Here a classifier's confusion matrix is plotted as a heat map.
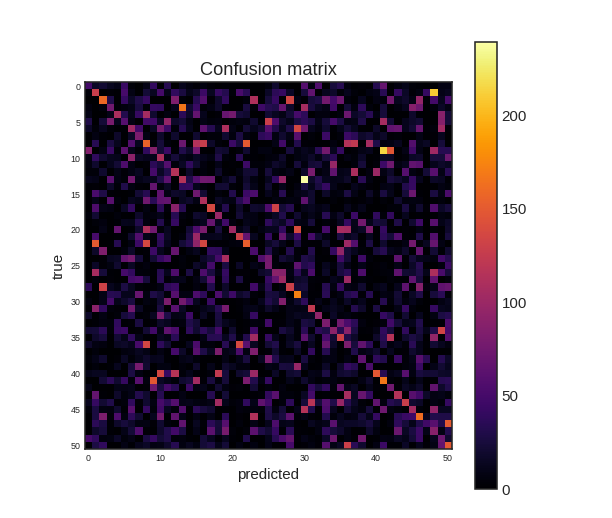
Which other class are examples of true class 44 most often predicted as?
31
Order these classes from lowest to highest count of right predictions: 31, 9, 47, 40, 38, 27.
47, 38, 9, 27, 31, 40
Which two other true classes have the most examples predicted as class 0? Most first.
9, 49
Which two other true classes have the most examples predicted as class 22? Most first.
8, 41
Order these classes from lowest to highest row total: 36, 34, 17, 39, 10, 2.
39, 10, 17, 36, 34, 2
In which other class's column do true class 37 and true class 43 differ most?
36
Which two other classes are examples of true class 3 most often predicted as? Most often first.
13, 30
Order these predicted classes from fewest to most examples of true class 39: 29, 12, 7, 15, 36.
12, 15, 36, 7, 29
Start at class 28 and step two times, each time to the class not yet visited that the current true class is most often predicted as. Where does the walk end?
23
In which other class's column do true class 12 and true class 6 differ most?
29
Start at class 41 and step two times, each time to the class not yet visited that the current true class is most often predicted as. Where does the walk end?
42
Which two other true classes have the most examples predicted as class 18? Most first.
40, 44
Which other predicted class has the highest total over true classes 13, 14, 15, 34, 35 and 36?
30
